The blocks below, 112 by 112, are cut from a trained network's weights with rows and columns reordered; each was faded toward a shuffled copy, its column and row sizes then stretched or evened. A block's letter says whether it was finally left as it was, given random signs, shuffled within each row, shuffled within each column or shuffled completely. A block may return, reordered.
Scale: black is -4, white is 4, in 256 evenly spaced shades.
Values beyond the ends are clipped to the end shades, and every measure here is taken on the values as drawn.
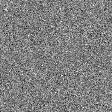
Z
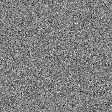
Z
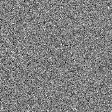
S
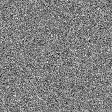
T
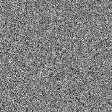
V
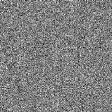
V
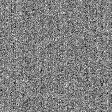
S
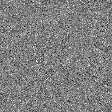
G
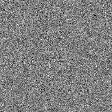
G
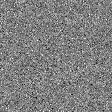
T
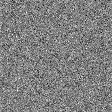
T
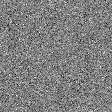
T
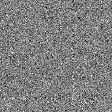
V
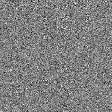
V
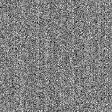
V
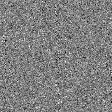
S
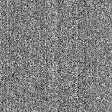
V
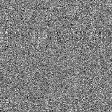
V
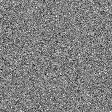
T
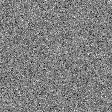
T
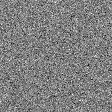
T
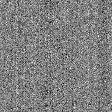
S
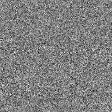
G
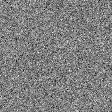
T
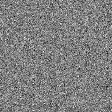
S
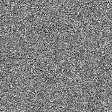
Z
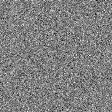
Z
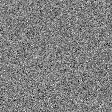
T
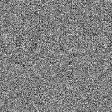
V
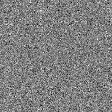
V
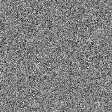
G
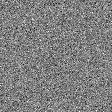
T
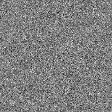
G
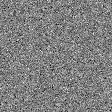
T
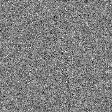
S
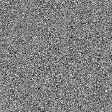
V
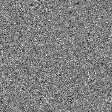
S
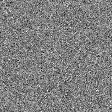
S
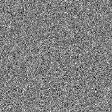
V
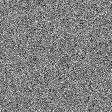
T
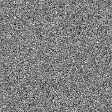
S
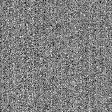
S
